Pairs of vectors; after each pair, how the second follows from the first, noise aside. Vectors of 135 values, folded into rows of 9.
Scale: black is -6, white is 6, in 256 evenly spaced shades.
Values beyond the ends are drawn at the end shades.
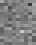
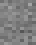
negated, shrunk.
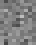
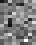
wrapped around, scaled up.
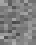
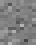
wrapped around, partly zeroed.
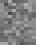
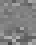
wrapped around, partly zeroed.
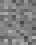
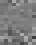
negated, partly zeroed.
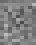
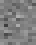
negated, partly zeroed.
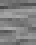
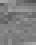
wrapped around, partly zeroed.
